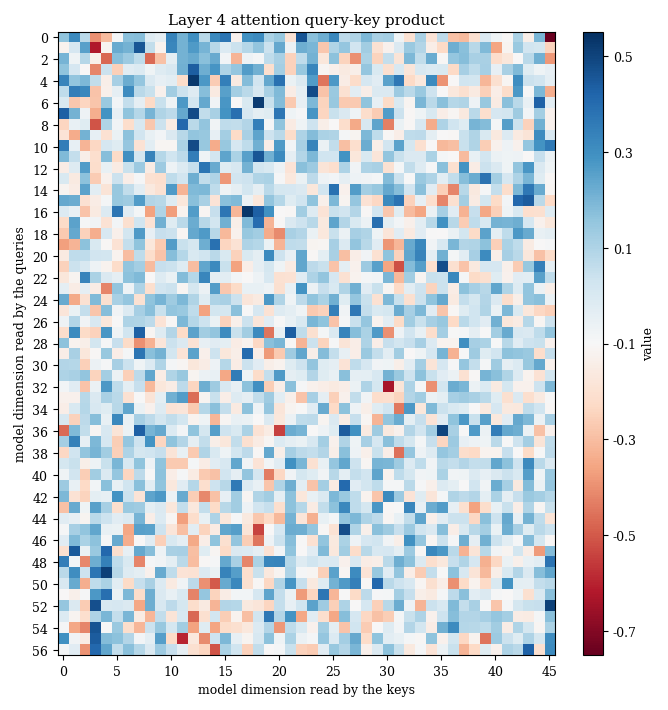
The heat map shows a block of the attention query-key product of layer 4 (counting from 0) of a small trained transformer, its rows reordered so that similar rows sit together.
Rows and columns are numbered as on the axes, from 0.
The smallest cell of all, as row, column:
0, 45
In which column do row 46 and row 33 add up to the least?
12
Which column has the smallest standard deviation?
28
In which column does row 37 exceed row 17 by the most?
8
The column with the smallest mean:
2
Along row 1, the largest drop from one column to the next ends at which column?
3
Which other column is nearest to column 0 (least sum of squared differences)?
20
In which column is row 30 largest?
44
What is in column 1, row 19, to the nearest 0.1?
-0.3
